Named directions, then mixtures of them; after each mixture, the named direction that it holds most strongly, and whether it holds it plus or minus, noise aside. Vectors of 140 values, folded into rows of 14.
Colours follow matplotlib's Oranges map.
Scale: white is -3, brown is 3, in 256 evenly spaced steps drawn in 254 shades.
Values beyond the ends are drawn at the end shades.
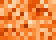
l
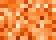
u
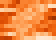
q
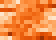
q, minus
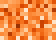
u, minus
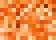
u, minus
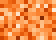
u, plus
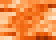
q, minus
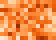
u, minus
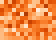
l, minus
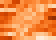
q, plus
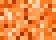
u, plus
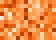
u, plus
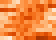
q, minus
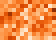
u, minus
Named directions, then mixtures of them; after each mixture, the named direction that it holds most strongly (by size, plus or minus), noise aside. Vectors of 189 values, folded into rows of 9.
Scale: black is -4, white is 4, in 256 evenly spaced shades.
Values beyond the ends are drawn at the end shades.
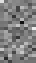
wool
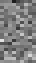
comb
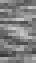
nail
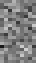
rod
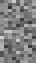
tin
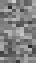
tin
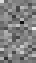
wool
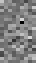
wool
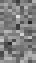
comb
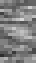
nail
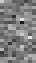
nail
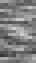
nail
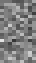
comb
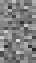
tin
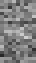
tin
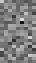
wool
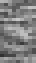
nail
